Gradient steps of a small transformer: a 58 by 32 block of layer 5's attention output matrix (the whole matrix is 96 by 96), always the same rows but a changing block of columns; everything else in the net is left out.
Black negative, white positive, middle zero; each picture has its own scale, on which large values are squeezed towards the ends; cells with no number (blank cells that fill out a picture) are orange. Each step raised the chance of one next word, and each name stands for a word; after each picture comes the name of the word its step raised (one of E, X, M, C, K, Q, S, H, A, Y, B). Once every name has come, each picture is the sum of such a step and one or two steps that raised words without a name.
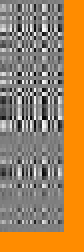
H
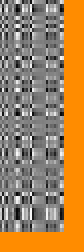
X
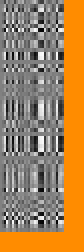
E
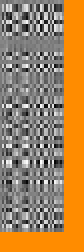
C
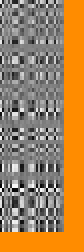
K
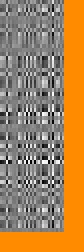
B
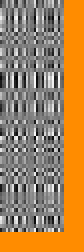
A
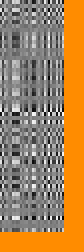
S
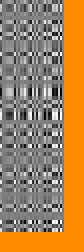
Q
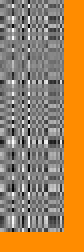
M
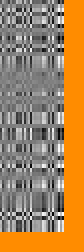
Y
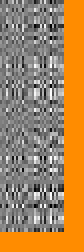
M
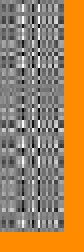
C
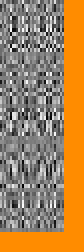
H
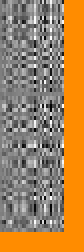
C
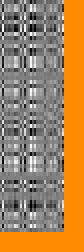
C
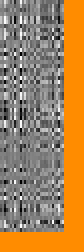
Q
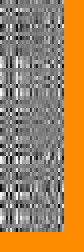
S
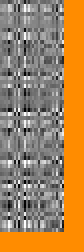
B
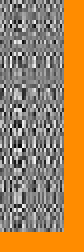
C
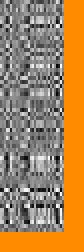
K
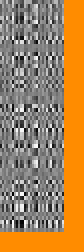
C
